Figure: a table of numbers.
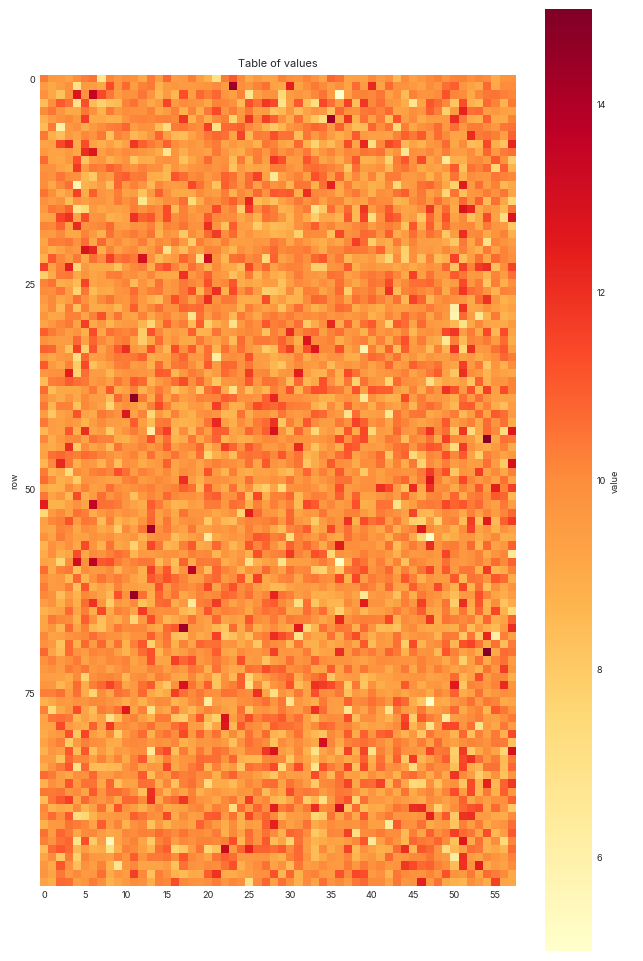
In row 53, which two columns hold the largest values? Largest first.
25, 45
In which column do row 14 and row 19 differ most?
51
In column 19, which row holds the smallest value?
22
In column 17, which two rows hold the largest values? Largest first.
67, 74
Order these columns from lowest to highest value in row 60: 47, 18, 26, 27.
26, 27, 47, 18
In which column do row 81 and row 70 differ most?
54
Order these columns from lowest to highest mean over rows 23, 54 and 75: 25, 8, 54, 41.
8, 41, 25, 54
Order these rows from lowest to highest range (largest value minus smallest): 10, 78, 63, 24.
24, 10, 78, 63
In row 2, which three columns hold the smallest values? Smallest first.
36, 25, 29
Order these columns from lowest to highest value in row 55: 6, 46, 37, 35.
6, 37, 35, 46
